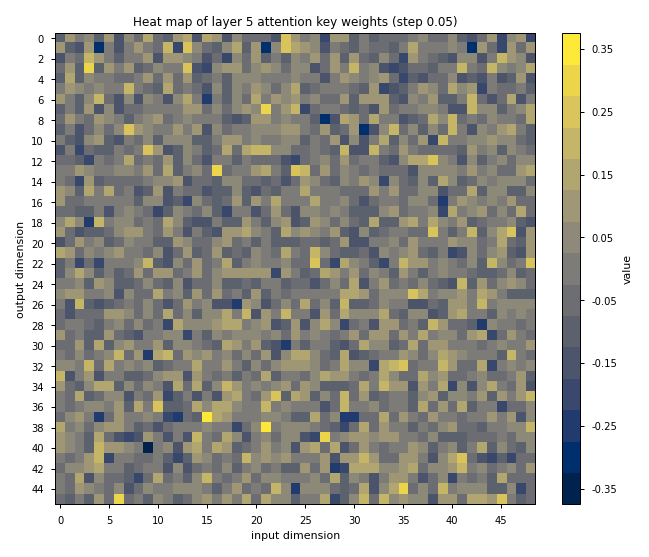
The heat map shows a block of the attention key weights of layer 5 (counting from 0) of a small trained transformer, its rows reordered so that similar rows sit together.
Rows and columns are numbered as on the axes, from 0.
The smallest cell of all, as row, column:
40, 9
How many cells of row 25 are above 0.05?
14
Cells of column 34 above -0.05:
26
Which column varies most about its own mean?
29
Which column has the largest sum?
21
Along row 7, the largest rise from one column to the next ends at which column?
42
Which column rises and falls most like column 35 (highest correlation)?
39
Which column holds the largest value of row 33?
0
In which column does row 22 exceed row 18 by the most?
48
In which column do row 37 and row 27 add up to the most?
15
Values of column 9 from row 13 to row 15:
0.1 0 -0.1
